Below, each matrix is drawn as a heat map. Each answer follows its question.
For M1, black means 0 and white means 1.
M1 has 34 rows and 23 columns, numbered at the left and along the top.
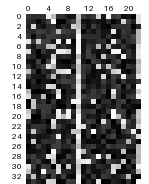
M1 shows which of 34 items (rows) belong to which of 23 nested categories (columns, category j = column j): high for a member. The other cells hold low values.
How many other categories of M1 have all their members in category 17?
6
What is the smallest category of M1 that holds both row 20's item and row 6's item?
22
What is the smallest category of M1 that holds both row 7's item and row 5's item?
8
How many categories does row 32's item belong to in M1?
3
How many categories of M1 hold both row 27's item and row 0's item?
3
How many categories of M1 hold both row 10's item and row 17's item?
1
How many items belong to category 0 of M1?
9
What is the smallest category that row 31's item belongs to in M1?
3
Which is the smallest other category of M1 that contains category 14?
4
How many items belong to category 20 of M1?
2
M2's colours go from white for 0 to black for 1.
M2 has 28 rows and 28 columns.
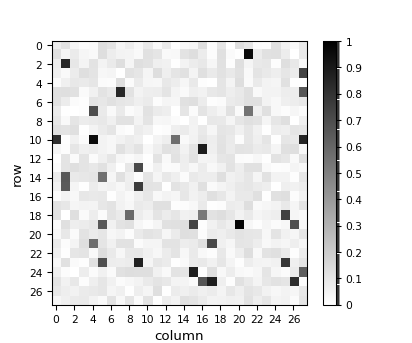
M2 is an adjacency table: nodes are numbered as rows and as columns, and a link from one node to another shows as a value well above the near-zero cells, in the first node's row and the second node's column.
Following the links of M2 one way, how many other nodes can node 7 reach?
3
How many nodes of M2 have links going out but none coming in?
9
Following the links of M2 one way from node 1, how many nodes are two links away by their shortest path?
2
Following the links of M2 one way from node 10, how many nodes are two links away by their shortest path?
1
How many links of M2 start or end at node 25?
5
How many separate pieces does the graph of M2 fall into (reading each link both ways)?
4
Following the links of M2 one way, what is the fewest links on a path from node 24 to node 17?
4
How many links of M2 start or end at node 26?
2
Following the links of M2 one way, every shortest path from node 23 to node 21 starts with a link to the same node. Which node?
node 5
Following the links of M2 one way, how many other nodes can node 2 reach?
4
